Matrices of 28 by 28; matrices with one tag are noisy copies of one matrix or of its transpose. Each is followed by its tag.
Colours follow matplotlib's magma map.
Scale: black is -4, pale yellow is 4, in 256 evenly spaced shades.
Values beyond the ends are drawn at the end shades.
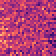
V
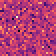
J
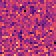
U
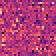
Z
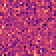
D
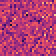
U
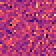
U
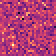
J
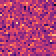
D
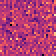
U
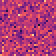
U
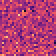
U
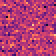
D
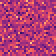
J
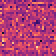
Z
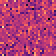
D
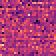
Z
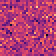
U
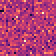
J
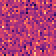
D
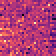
V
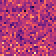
U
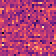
Z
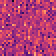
D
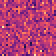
D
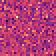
J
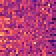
V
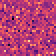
J
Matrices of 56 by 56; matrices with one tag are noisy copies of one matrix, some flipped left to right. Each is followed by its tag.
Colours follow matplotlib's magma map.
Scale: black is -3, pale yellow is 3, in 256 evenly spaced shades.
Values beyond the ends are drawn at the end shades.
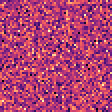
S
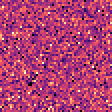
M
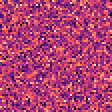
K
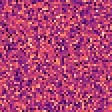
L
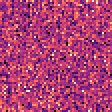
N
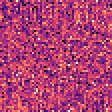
N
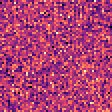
N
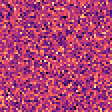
K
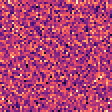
K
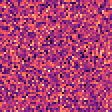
K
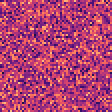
K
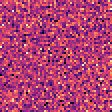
M
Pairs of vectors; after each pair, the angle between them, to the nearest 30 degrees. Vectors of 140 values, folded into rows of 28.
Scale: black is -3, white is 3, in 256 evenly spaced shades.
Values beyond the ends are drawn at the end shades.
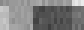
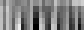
60 degrees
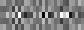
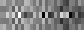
30 degrees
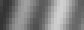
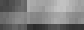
60 degrees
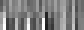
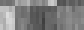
90 degrees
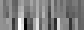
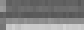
90 degrees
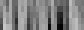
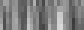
150 degrees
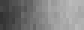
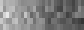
150 degrees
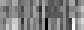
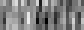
60 degrees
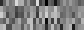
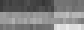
90 degrees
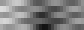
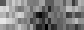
30 degrees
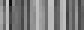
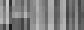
30 degrees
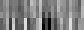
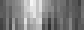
60 degrees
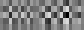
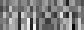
60 degrees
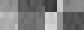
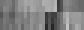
150 degrees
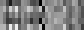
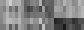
120 degrees
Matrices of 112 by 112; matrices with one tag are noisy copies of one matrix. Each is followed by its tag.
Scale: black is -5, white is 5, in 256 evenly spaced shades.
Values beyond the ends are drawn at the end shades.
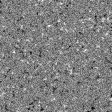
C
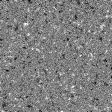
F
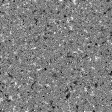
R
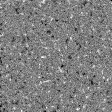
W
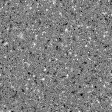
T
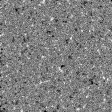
W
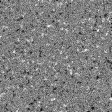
C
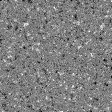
F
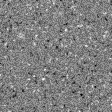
T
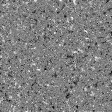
R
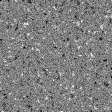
F
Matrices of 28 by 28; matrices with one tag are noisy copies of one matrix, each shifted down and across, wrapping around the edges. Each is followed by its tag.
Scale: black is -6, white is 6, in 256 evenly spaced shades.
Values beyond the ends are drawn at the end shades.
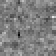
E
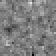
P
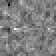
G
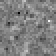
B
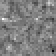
G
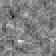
G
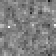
G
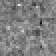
E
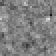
P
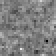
B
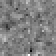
P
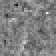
B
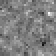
G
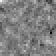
G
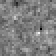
P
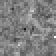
B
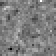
B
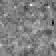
E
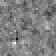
P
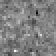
E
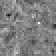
B
